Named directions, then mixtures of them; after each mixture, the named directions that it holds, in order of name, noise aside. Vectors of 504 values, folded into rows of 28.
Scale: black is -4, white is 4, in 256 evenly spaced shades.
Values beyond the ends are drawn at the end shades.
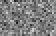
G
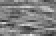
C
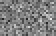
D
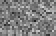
C, D, G.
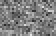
C, G.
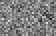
D.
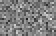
D.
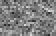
C, G.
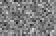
G.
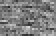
C, D.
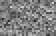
C, D, G.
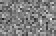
D.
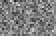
G.
